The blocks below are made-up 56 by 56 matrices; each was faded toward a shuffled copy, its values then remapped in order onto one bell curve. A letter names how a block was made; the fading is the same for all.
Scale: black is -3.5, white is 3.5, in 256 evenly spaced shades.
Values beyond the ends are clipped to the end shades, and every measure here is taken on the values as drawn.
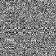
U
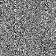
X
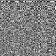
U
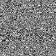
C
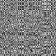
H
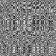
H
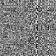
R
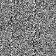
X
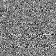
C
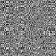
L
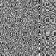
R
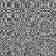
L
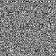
U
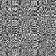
L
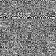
U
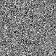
X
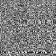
U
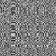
H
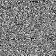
C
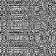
L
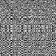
H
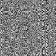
R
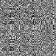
R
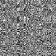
R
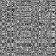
H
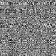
U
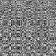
L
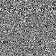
C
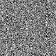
X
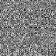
U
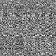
U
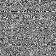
C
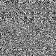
C
